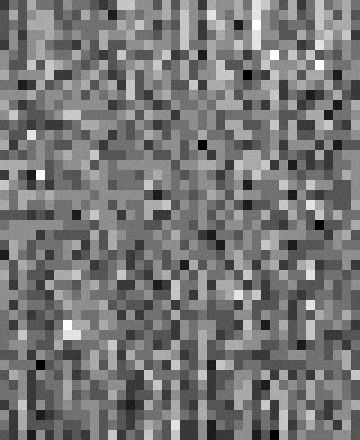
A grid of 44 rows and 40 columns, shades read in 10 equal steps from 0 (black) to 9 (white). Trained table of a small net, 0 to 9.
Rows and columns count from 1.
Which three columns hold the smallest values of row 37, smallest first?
5, 24, 19
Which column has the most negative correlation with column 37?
3
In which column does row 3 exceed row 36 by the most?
29
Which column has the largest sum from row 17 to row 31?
27
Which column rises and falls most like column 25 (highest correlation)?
16
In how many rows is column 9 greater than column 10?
12
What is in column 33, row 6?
7
